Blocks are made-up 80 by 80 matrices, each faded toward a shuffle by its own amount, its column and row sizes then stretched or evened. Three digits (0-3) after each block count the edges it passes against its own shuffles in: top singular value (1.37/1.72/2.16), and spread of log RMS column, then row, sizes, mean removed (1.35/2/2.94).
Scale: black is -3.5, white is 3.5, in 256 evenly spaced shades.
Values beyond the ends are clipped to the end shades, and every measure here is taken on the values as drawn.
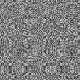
3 1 1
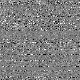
0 0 3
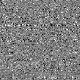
2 0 2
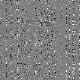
1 3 2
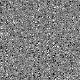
1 2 1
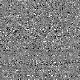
1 1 2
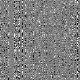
3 3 0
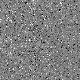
0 1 0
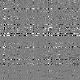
2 2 3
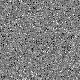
1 0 0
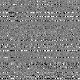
3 1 3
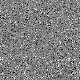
0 1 1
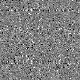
2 1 1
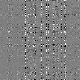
3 3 2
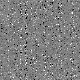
0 2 0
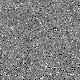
1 0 1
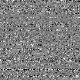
1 0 3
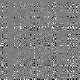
3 3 3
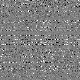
1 1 3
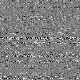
1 0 3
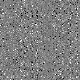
1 2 1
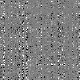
0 3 2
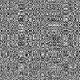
3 2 2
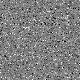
0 0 1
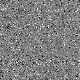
0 0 2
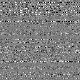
1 0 3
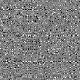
3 0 2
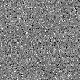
2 0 0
